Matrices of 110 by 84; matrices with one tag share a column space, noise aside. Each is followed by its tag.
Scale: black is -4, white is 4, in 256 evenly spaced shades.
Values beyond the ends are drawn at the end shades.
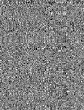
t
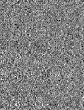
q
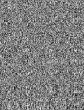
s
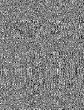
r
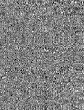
t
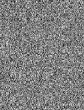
q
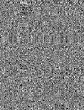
t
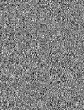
q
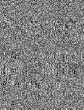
r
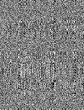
r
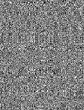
t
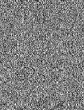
q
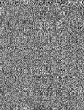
t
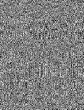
r
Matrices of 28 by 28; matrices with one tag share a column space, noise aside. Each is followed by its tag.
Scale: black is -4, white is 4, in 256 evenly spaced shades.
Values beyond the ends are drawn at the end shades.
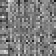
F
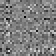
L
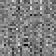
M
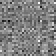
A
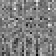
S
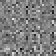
L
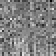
S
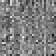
F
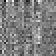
F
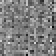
F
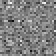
A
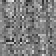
F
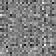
M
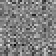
M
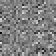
L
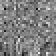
S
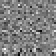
L
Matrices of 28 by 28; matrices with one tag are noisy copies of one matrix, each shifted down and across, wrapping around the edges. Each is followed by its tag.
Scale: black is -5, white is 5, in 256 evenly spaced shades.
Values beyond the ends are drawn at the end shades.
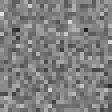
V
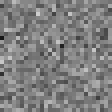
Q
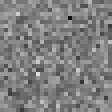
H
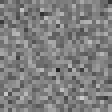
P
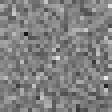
H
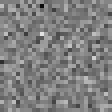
P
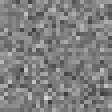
Q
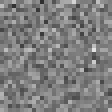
H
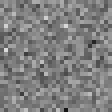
P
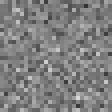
H
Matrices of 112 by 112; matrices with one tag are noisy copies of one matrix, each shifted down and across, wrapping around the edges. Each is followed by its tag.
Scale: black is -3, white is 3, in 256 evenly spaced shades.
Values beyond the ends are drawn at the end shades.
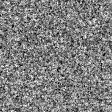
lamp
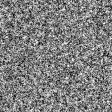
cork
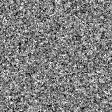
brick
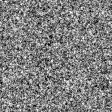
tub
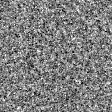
cork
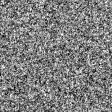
lamp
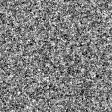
cork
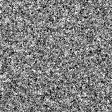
lamp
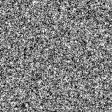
brick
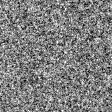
tub
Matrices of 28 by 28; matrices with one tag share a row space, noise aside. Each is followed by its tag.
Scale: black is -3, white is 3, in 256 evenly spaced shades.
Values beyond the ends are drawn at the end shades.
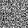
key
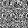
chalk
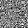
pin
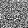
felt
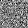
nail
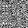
key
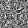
felt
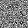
nail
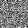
felt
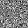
nail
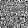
pin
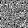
pin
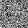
felt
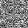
pin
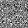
chalk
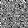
pin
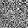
key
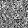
chalk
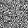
nail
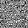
pin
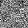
pin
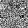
pin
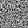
felt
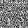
nail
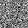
felt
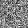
felt
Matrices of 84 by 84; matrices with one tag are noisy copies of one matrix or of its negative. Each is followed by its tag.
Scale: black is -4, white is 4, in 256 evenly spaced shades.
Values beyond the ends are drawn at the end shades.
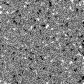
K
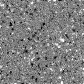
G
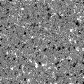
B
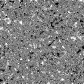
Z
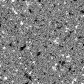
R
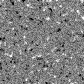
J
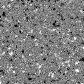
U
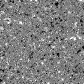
Z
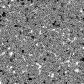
U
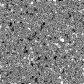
G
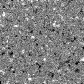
U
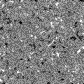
Z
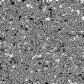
J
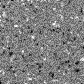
U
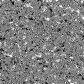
J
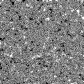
J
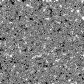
J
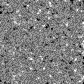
K
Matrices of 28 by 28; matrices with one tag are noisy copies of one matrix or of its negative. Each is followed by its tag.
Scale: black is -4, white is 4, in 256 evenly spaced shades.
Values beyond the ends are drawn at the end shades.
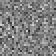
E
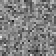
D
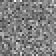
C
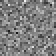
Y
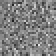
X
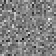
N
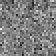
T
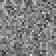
D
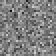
N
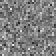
Y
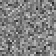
Y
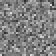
Y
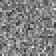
Y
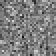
D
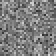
T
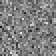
E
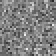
T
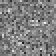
C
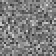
E
